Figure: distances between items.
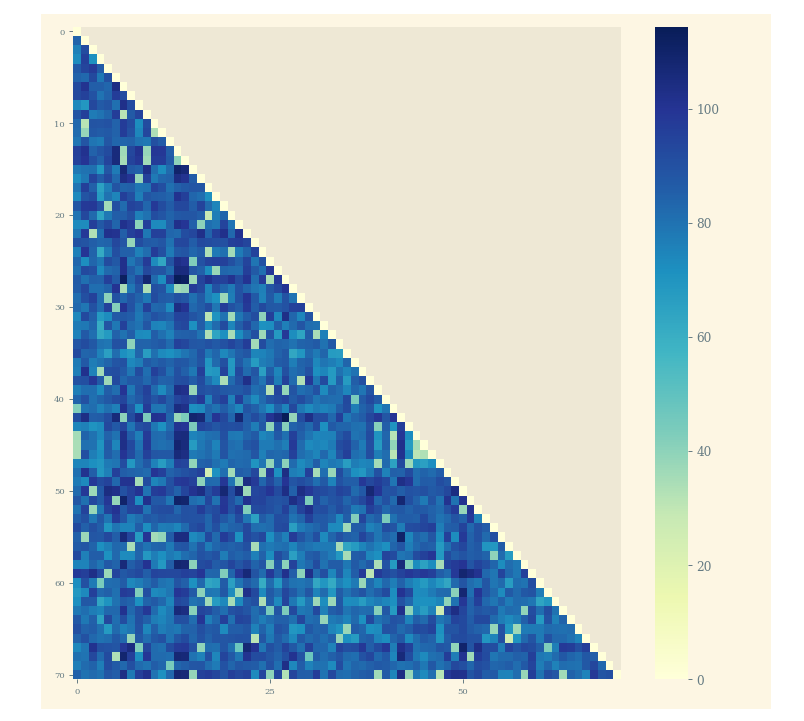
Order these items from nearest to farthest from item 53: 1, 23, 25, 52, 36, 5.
36, 23, 52, 25, 1, 5
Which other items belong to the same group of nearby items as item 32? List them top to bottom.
64
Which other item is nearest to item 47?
63
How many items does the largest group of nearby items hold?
9
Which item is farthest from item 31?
27
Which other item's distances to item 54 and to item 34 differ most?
23
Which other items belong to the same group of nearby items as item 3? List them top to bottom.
37, 60
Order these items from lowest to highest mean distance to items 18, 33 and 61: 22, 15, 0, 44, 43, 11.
0, 44, 11, 15, 43, 22
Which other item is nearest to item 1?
10
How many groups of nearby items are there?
16
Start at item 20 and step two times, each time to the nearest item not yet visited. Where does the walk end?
48
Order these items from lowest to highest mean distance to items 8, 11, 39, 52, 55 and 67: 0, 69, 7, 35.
0, 35, 69, 7
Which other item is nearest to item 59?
38
